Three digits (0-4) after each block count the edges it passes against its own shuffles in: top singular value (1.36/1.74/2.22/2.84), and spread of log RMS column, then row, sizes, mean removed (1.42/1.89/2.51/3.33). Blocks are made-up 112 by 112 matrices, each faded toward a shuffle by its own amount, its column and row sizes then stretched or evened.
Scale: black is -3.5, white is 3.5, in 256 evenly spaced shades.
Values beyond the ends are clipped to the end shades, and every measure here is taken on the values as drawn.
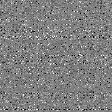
2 1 3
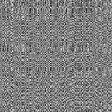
4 4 0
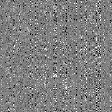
3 4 1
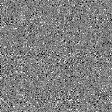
2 1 2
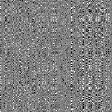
4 4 0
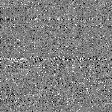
2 0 3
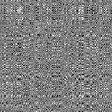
4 3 3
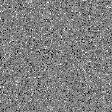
0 2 2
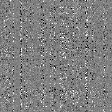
0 4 2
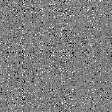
1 3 3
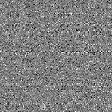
3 0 2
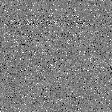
1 0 2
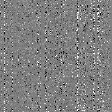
2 4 1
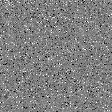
0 0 2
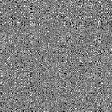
3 2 2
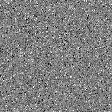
1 0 0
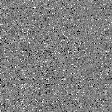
2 1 2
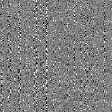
3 4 0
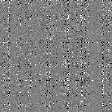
1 4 3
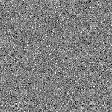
2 0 0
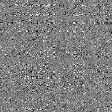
2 2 3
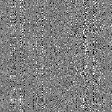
3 4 1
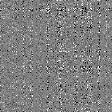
2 4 3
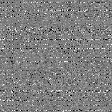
3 0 4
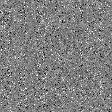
1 2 0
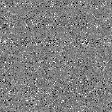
0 2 3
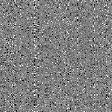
3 3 0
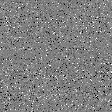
1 0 2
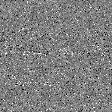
0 0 2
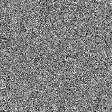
1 2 0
